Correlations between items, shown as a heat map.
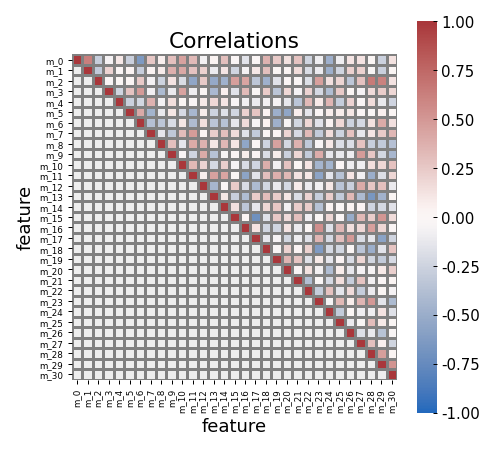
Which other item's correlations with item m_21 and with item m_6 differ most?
m_0
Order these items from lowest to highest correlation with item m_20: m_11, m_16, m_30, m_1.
m_1, m_16, m_30, m_11
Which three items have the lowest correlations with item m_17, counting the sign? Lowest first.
m_15, m_29, m_12
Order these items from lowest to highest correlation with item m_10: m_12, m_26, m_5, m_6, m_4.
m_5, m_26, m_4, m_6, m_12
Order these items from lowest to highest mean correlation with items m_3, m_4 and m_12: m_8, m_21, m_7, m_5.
m_21, m_8, m_5, m_7
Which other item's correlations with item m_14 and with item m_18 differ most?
m_8
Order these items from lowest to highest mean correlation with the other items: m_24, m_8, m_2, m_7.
m_24, m_8, m_2, m_7
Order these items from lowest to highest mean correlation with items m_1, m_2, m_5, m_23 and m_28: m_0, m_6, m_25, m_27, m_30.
m_30, m_0, m_6, m_25, m_27
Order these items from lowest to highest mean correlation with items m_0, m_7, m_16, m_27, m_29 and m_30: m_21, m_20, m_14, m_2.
m_14, m_21, m_20, m_2
